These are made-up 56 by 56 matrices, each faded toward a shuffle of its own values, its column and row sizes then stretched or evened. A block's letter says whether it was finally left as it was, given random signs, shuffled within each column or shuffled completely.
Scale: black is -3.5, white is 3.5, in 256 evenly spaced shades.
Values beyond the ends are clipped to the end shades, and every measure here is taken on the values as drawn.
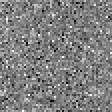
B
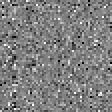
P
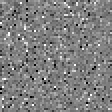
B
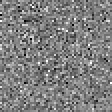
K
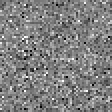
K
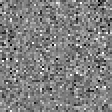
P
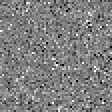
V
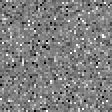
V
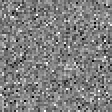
B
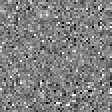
P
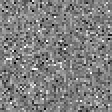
B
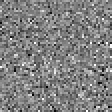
K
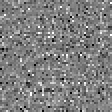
P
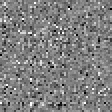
K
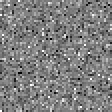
V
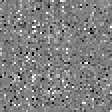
P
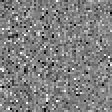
B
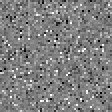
V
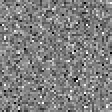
B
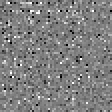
K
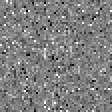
B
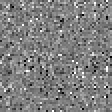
P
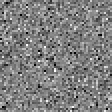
B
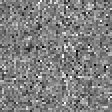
K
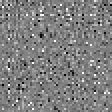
P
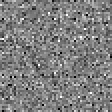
K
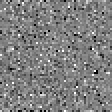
K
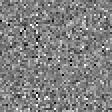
K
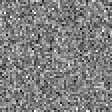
V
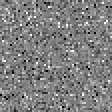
V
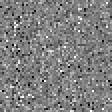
B
